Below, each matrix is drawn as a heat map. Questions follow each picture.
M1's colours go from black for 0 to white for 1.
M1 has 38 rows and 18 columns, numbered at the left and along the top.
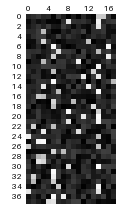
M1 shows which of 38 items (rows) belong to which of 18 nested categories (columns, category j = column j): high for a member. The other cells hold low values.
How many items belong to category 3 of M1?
9
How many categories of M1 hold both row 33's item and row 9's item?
0
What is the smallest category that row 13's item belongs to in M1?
17
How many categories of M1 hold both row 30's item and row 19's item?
2
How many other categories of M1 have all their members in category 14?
5
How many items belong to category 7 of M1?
2
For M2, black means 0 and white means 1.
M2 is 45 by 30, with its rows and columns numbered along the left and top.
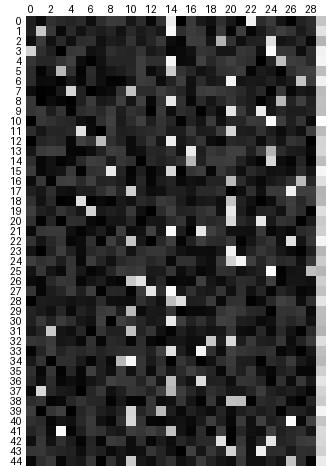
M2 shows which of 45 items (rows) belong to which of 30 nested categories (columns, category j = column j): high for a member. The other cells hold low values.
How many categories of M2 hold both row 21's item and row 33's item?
3
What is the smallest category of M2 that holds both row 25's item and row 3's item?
24
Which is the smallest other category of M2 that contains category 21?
20
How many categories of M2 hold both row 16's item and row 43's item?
2
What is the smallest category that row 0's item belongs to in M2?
22
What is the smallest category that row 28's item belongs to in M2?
15
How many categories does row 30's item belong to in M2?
2
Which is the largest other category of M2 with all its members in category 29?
14
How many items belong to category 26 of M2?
4
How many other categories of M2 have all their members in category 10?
6
